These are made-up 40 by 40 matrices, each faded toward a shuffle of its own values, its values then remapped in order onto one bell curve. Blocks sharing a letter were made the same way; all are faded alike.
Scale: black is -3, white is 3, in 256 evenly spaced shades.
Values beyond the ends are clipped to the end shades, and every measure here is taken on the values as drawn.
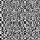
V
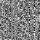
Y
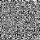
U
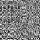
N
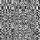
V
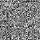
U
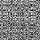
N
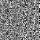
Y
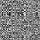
V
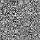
U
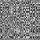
N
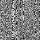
Y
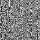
Y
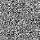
U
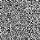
U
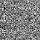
U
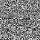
U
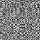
N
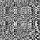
V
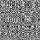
N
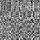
V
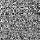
U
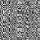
V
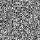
Y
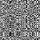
V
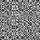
V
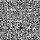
U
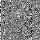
Y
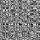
N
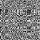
N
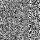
Y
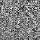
U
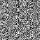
Y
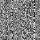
Y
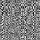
V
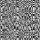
V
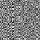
V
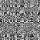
N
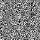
U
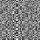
V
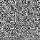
U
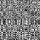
N
